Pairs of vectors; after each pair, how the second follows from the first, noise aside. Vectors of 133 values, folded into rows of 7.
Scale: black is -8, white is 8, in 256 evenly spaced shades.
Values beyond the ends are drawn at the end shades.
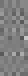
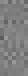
reversed, negated, shrunk.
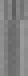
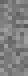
shuffled.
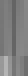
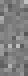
shuffled.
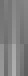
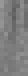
reversed, negated, shrunk.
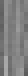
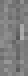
wrapped around, partly zeroed.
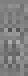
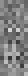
negated, scaled up.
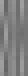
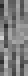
negated, scaled up.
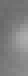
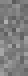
shuffled.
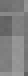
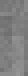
shrunk.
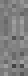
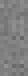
shrunk.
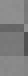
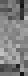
wrapped around, scaled up.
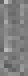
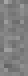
shrunk.
